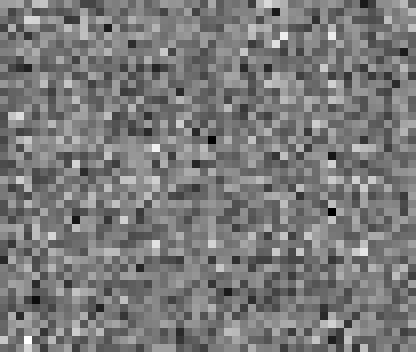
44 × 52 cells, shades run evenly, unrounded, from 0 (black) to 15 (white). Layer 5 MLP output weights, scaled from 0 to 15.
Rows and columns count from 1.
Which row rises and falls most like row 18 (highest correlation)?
21
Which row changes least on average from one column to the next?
22
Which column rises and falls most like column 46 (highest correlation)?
20
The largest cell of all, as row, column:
43, 4
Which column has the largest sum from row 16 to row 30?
16
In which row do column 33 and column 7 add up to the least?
39
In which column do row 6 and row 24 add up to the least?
25
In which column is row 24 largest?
46
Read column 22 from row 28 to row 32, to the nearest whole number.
8 8 8 6 9
